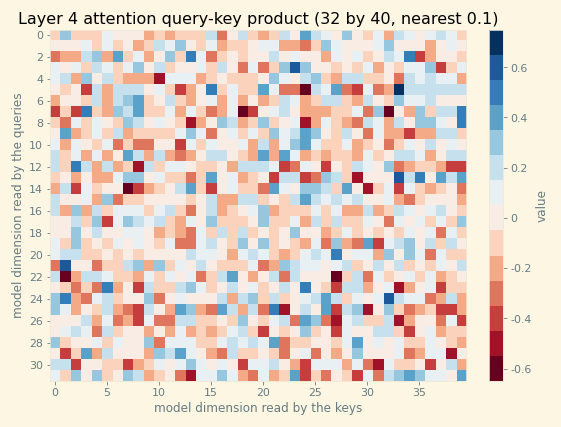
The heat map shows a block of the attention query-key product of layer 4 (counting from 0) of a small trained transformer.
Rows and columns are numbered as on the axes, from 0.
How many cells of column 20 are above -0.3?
27
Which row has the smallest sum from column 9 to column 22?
7
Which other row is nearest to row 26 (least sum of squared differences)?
23
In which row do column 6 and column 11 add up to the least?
26
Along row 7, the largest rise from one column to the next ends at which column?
3
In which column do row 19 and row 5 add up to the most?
33
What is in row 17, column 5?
-0.4
